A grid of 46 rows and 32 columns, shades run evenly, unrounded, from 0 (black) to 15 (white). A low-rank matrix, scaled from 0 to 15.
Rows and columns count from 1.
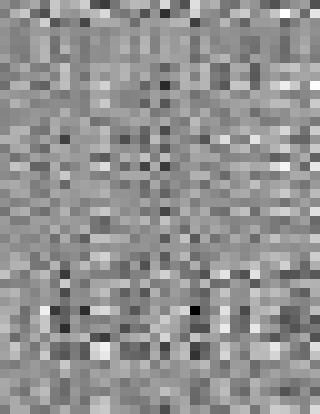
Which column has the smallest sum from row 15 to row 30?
17
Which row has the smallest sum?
31
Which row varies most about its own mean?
35
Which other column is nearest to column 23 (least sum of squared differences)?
26
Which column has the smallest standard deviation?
8
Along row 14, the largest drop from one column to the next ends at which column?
10
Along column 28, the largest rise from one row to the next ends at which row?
39
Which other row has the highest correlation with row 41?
20
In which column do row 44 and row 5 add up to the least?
29
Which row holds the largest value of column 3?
2
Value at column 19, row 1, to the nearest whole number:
5
